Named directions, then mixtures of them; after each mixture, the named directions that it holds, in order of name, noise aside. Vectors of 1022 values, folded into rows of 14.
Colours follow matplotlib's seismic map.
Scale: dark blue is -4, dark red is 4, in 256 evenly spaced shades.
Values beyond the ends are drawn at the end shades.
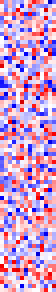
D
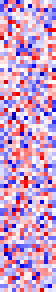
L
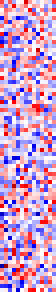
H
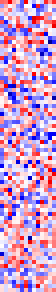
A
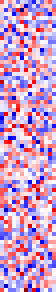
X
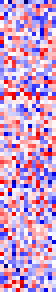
A, D, H.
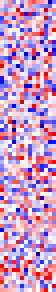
D.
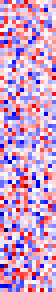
H, L.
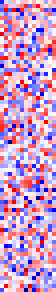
D, L, X.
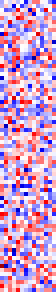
D, H.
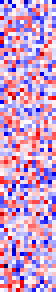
A, H.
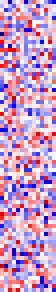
A, D, H.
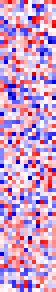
A.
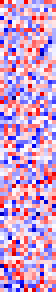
A, H, X.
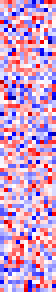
A, D, X.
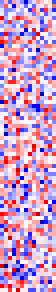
H.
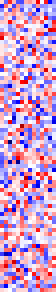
A, D, L.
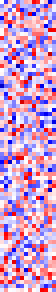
D, L.
